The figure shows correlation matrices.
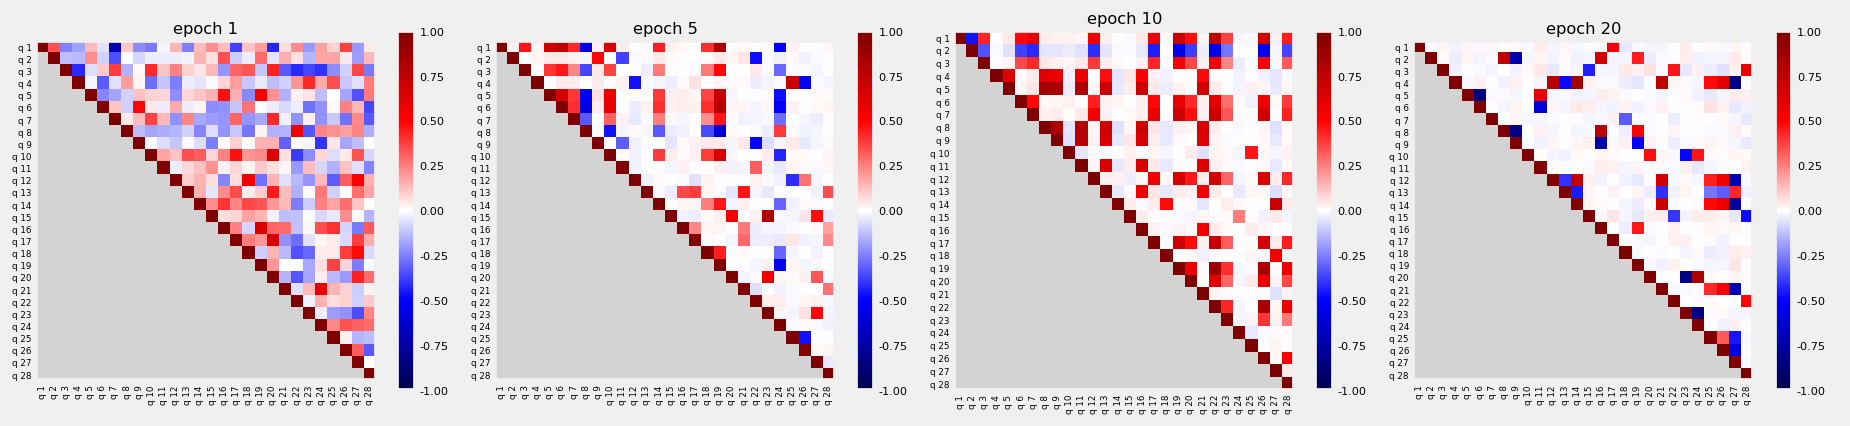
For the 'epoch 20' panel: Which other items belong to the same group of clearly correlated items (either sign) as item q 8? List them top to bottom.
q 2, q 9, q 16, q 19
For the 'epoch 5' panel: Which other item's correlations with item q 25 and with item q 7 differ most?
q 4
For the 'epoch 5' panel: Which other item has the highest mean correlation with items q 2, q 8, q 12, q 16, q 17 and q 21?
q 13
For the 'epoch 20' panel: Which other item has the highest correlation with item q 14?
q 4
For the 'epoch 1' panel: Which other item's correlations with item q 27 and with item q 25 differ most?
q 12
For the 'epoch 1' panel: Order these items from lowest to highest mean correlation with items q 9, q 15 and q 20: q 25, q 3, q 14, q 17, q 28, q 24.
q 24, q 25, q 28, q 14, q 3, q 17
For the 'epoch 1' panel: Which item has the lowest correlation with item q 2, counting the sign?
q 7
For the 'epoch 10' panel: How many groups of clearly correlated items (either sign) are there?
5
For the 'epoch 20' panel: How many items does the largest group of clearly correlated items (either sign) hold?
8
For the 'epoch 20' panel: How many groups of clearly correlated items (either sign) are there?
7
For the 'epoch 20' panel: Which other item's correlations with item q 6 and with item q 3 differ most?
q 5
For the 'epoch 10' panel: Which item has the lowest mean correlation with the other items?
q 2
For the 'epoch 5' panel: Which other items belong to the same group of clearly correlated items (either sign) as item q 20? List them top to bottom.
q 15, q 23, q 27
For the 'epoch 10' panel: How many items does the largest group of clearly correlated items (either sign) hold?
13
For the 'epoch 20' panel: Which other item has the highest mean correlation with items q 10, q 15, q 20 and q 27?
q 24
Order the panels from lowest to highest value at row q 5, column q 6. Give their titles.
epoch 20, epoch 1, epoch 10, epoch 5
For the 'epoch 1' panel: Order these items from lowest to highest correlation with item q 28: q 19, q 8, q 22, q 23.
q 8, q 19, q 22, q 23
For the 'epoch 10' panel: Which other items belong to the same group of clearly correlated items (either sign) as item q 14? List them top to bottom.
q 18, q 27
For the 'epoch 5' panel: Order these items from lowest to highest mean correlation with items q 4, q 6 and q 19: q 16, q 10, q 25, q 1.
q 16, q 25, q 10, q 1
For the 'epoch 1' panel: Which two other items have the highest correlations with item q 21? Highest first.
q 24, q 16
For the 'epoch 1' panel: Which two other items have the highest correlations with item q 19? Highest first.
q 16, q 5
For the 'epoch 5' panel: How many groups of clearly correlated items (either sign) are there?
5
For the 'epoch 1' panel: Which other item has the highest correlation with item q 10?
q 20
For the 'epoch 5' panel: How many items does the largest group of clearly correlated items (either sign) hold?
11
